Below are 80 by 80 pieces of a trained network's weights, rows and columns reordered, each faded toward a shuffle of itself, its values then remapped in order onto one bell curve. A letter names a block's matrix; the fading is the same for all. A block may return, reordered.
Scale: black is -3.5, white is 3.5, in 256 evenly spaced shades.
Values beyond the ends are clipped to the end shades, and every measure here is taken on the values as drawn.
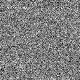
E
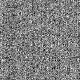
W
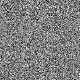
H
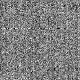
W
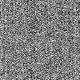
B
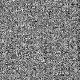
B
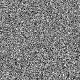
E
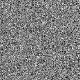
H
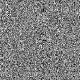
H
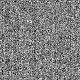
W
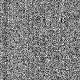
B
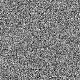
E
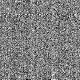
W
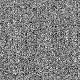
B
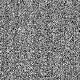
B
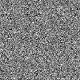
H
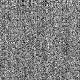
W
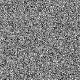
E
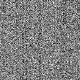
W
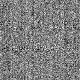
W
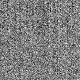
B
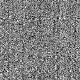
W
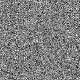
H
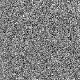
H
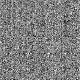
W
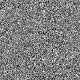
H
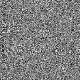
H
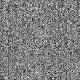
B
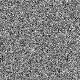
E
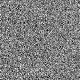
H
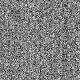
B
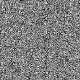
H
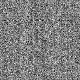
B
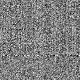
W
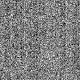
B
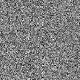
H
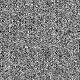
B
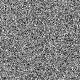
E
